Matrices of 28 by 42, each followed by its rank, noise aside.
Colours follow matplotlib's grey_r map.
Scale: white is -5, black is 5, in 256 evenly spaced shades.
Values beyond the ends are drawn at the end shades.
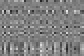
two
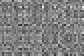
four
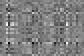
two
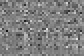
six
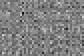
six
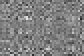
four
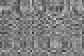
four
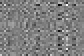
three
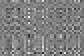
three
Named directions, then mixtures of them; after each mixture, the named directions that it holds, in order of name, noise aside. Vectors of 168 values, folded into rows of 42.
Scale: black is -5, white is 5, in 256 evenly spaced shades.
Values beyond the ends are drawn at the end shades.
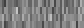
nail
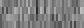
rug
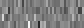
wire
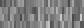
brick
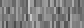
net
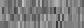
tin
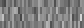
brick, nail.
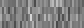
net, tin.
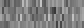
nail, rug, tin.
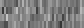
nail, rug, tin.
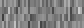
brick, net, wire.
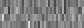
nail, wire.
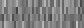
nail.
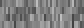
brick, nail, rug.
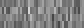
brick, net, rug.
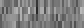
rug.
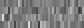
brick, wire.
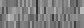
rug.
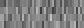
nail, rug.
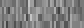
net.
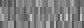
brick, net, tin.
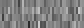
nail, wire.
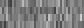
brick, nail, tin.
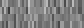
net, wire.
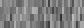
brick, nail.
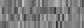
tin.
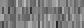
net, tin, wire.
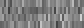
brick, tin, wire.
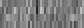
rug.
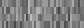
net.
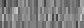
brick, nail, rug.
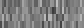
nail, tin.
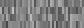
nail, net, tin.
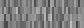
nail, net.
